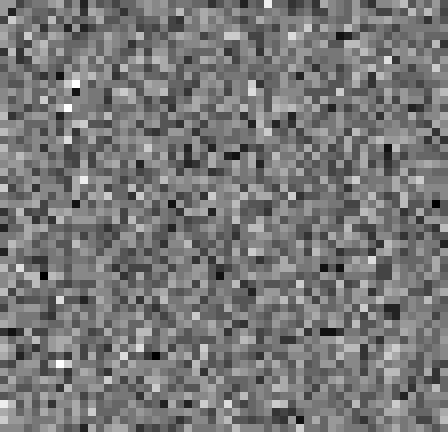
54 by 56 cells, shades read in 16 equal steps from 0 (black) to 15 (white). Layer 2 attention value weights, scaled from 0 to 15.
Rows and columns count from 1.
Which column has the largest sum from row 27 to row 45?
8
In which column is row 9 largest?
55
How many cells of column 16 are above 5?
42
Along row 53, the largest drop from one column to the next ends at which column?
38
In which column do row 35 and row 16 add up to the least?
6
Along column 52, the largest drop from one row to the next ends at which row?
14
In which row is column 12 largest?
52
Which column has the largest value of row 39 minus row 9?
40
